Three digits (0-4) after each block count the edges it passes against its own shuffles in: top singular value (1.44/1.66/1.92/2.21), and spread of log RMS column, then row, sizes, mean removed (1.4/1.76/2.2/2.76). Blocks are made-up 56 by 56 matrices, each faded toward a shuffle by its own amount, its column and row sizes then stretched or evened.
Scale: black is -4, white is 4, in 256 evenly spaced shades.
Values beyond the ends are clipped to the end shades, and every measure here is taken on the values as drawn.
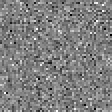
2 0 1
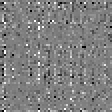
4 3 3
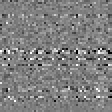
4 0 4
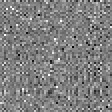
4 0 0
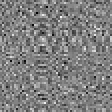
4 1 1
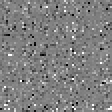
0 2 1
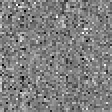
2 1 0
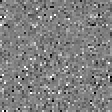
0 1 1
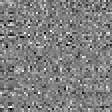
3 1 3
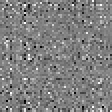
3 2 2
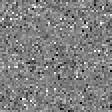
0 0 2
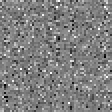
1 1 0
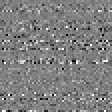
3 0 4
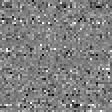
2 0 3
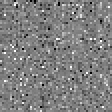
1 1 0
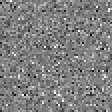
0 0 2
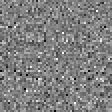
3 1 1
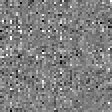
1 3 2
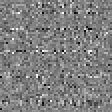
3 2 3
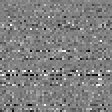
3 0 4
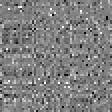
4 0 1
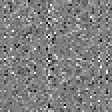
3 3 0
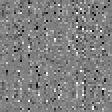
1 3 1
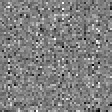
0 3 2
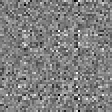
4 2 3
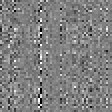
4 4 2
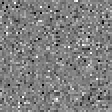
1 0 1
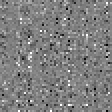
0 3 2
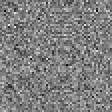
3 1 1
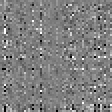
2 4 2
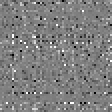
2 1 3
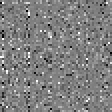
3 3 0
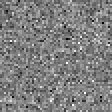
2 0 0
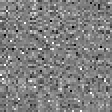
4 0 0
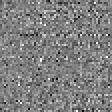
2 1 3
